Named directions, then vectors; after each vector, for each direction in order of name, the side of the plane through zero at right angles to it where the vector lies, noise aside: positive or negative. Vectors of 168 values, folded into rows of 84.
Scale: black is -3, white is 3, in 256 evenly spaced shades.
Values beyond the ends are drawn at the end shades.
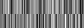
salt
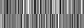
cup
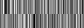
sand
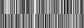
negative, positive, negative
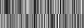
positive, negative, positive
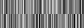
positive, positive, positive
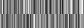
positive, negative, negative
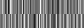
negative, negative, positive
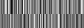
positive, positive, negative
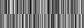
negative, negative, positive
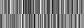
negative, negative, positive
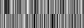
positive, negative, positive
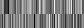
positive, negative, positive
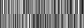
negative, positive, positive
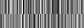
negative, negative, positive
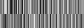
positive, positive, negative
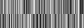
negative, positive, positive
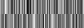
negative, positive, negative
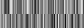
positive, negative, positive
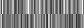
positive, negative, negative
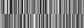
positive, positive, negative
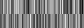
negative, positive, positive
